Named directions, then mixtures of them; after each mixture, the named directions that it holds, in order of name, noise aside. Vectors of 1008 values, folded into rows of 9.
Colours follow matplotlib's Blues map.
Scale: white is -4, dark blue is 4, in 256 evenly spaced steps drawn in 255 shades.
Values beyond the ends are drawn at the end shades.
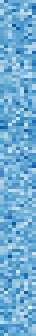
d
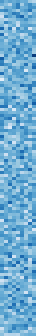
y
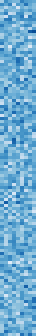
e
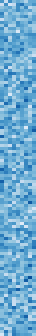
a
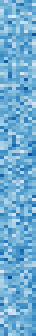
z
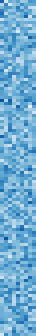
a, d, e.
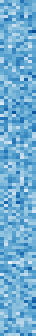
e.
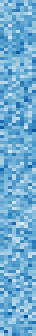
a, d.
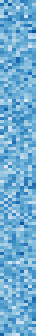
a, e.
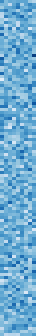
y.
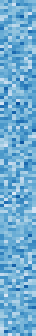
a, e, y.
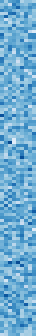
e, y.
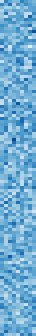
d, e.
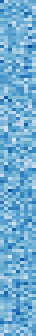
d, e.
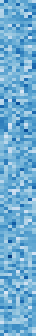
d, e, y.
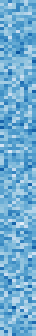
a, d.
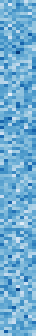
a, d, y.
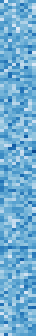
a, d, z.
